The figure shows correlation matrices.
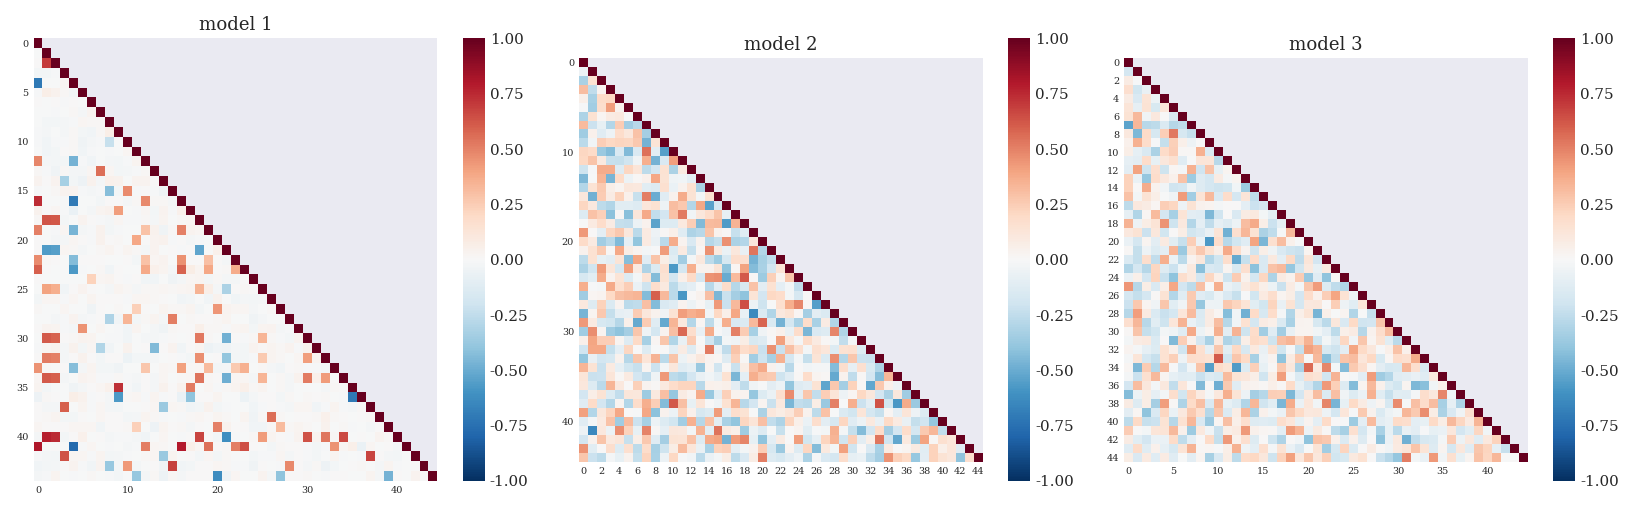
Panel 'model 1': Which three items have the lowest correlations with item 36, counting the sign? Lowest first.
35, 9, 17
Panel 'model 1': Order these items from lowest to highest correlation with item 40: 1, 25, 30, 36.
36, 25, 30, 1
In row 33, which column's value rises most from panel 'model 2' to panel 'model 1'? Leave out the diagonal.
0
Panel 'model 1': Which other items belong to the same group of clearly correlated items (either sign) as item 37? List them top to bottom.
3, 14, 42
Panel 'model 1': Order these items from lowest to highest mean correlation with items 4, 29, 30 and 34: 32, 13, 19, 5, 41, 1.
41, 19, 13, 5, 32, 1
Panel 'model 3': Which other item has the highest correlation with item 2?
14
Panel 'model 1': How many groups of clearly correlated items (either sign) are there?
10
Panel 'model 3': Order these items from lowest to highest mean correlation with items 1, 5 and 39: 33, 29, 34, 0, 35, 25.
35, 34, 0, 25, 29, 33
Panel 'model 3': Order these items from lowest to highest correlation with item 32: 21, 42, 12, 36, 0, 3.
36, 42, 3, 0, 12, 21
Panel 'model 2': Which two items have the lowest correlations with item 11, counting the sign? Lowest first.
26, 8
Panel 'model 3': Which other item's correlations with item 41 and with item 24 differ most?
5
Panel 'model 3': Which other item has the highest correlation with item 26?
23
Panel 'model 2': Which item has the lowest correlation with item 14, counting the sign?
16
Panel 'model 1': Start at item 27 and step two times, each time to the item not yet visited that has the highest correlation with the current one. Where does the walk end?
39
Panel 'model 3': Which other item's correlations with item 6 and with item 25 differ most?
21
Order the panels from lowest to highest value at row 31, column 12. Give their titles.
model 3, model 1, model 2
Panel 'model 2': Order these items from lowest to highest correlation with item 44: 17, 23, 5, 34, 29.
17, 23, 5, 29, 34
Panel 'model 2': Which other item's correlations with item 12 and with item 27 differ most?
36
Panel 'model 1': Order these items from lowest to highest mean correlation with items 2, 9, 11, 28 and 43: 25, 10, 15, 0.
0, 25, 10, 15
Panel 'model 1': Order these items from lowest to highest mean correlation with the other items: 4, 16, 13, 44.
4, 44, 13, 16
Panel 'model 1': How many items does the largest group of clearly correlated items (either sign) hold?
9
